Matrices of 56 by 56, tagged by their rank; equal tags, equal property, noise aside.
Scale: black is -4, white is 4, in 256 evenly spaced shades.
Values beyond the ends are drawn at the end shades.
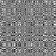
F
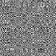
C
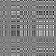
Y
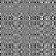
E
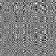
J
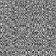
C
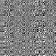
J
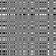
Y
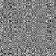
C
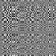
F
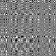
F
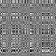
E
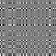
Y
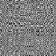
C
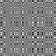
Y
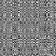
F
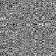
C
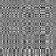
E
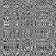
J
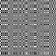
Y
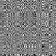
J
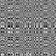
E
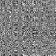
C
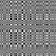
Y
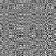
J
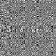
C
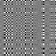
Y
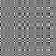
Y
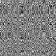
C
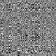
C
